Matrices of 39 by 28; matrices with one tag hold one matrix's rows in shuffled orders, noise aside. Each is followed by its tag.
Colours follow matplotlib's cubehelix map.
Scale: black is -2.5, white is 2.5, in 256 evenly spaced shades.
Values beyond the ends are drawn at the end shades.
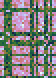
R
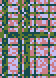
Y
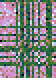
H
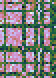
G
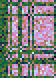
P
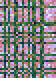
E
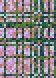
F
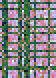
Y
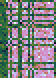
P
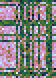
H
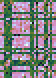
R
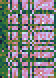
P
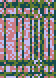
F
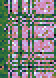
P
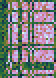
P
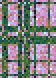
Y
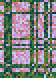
R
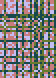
F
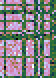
G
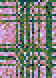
H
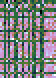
E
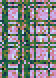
Y
